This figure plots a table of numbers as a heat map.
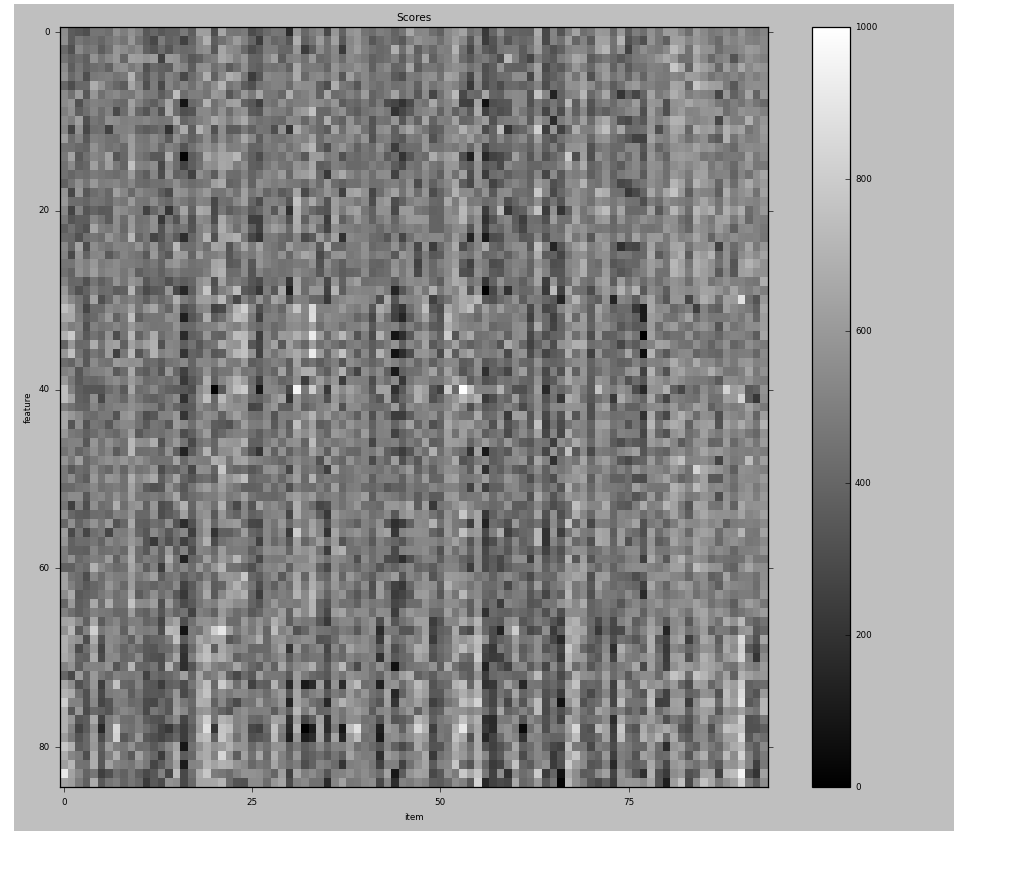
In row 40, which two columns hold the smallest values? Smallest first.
20, 26
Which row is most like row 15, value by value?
64
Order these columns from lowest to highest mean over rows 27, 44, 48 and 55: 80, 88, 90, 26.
26, 80, 88, 90
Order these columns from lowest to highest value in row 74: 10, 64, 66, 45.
66, 64, 45, 10
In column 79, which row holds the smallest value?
75
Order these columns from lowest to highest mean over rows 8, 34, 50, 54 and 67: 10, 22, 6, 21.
10, 6, 22, 21
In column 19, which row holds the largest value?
78
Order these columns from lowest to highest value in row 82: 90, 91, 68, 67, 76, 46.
76, 46, 91, 68, 90, 67
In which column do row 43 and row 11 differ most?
16
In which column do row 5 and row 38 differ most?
37
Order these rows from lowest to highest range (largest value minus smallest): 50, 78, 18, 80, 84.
50, 18, 80, 84, 78
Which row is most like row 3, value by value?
35
